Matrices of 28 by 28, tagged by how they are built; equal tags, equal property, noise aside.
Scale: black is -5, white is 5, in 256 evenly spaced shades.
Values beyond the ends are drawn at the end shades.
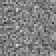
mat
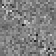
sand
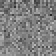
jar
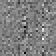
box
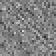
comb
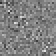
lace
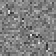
sand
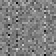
box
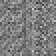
mat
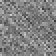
comb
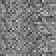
mat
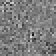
lace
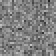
jar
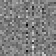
box
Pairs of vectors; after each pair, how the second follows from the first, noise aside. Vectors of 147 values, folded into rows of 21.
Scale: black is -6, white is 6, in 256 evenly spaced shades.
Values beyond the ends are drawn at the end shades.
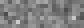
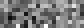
wrapped around, scaled up.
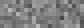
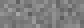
shrunk.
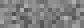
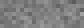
negated, shrunk.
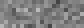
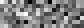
wrapped around, scaled up.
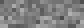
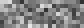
wrapped around, scaled up.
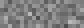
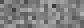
shuffled.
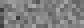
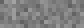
wrapped around, negated, shrunk.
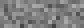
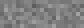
negated, shrunk.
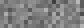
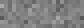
wrapped around, negated, shrunk.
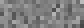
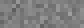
wrapped around, negated, shrunk.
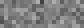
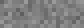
wrapped around, negated, shrunk.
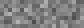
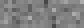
negated, partly zeroed.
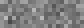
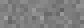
shrunk.
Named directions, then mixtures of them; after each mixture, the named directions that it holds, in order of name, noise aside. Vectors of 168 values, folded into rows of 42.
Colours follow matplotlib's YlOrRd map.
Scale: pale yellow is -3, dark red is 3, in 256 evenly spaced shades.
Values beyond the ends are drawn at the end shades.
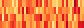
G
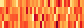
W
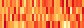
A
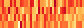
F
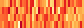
F, W.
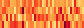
A, G.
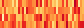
G.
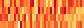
F.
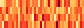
W.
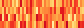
F, G.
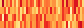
A, F, G.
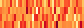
F, G, W.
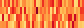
F, G.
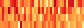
F, G.
